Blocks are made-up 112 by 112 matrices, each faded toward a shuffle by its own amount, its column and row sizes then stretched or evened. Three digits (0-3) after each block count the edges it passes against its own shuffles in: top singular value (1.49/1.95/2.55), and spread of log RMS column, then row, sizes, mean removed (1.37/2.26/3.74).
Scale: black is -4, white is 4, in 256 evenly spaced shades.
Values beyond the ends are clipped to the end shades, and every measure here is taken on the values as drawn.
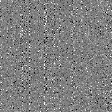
2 2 0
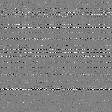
3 0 3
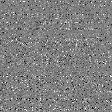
2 0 2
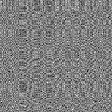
3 1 0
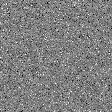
0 0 0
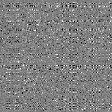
3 1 2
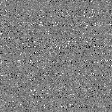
0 1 2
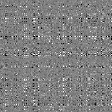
3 2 2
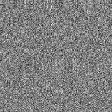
2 1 0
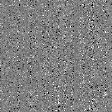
0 2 1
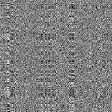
3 2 1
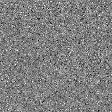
1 0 1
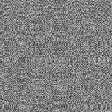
3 0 0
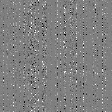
1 3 1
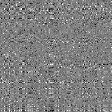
3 1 2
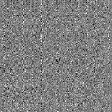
2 2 0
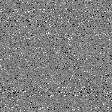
0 0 2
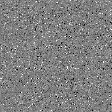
0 1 1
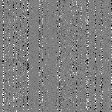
2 3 0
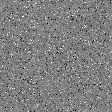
0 0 0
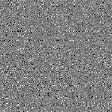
2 1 2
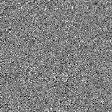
1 1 1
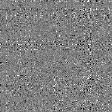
1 2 2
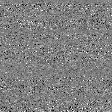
0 0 2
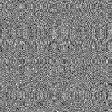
3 1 0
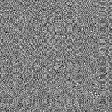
3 0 0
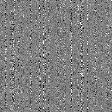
2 3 0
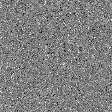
0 1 0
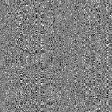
3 2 0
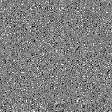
2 1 1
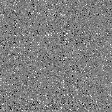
0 1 1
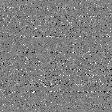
0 0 2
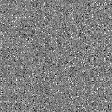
2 1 0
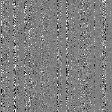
1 3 0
